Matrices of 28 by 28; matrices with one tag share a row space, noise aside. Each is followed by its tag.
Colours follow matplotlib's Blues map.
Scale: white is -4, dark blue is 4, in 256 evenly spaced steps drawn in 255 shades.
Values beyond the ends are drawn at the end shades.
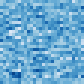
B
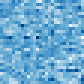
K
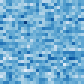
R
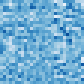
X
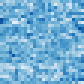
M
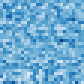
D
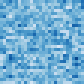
X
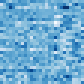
X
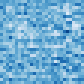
X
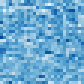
R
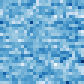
M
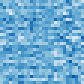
X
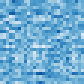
B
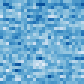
B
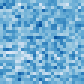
D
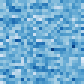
B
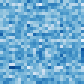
B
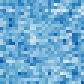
X
